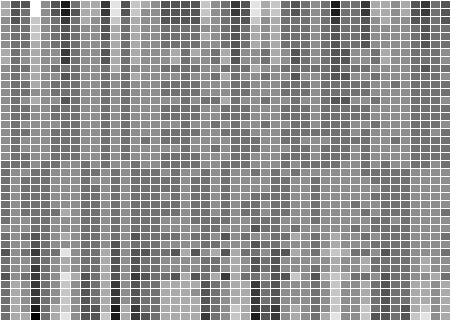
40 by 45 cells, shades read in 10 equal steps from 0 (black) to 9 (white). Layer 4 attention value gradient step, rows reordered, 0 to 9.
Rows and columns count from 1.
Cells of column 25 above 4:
19
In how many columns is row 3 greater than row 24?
16
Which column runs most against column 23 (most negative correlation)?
22
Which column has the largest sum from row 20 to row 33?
7
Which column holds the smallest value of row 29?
26
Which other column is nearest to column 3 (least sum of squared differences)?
29
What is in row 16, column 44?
4
